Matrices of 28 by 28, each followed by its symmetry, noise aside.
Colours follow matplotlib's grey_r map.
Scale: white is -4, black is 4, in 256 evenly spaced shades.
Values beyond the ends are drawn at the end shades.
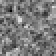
symmetric.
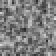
antisymmetric.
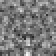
mirrored left to right.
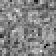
symmetric.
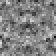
mirrored left to right.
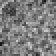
symmetric.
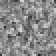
same after a half turn.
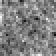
symmetric across the other diagonal.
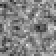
mirrored top to bottom.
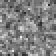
no symmetry.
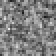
antisymmetric.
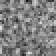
antisymmetric.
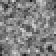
same after a half turn.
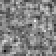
symmetric across the other diagonal.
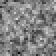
symmetric.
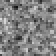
no symmetry.
